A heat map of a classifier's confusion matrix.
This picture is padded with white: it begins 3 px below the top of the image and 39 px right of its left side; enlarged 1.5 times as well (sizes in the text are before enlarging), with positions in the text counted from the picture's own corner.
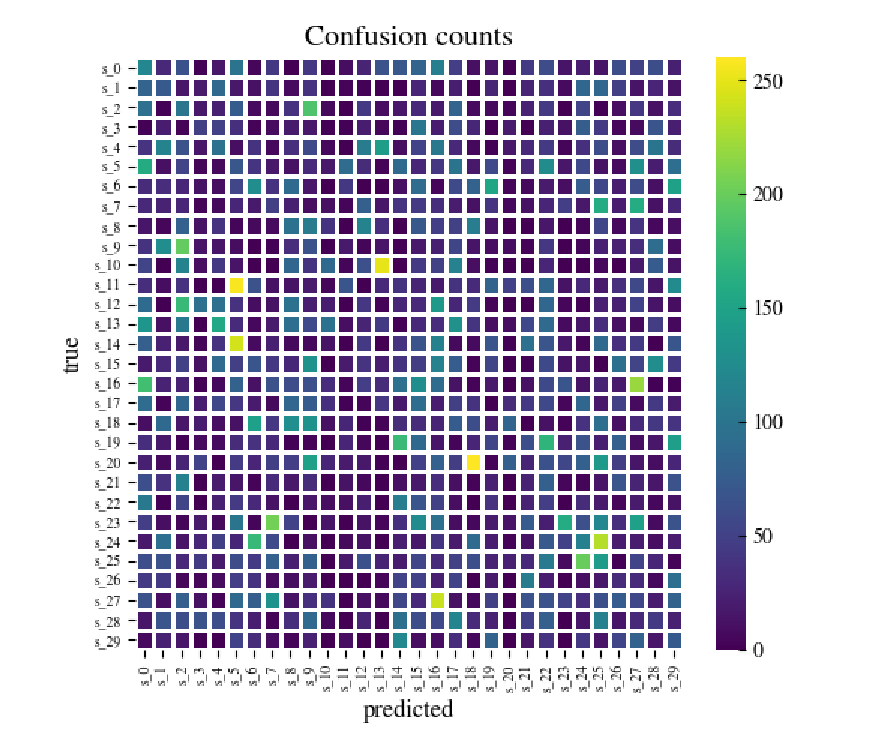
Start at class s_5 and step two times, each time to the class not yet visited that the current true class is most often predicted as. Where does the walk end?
s_16
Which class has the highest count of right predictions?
s_23
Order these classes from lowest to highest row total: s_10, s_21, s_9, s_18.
s_21, s_9, s_10, s_18
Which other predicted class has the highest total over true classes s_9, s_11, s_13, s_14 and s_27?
s_5
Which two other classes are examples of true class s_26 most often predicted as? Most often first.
s_21, s_29
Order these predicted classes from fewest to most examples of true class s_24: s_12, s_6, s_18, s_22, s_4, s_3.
s_12, s_3, s_4, s_22, s_18, s_6
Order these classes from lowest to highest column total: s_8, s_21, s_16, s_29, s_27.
s_21, s_8, s_29, s_27, s_16
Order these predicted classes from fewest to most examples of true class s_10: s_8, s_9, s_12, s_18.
s_18, s_9, s_12, s_8
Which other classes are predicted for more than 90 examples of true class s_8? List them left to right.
s_9, s_12, s_18
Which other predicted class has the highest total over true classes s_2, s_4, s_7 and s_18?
s_9
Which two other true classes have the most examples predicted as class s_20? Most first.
s_18, s_11
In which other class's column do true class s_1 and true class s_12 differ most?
s_2
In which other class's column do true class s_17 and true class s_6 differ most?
s_19
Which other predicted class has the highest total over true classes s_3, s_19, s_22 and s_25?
s_24
